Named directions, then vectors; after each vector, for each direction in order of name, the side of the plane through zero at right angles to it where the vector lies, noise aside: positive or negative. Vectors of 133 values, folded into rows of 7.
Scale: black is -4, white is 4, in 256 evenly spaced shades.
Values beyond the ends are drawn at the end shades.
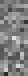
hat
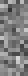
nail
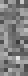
negative, positive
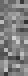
positive, negative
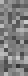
negative, positive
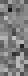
positive, positive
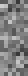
positive, positive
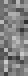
positive, negative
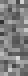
negative, positive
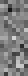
positive, positive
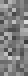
negative, positive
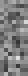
negative, positive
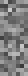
negative, negative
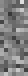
negative, positive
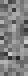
positive, negative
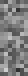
positive, positive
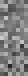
positive, positive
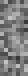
positive, negative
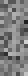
positive, negative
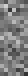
positive, positive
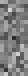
negative, negative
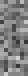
negative, positive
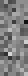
positive, negative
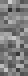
positive, positive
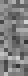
negative, positive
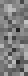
negative, negative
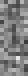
negative, positive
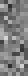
positive, positive
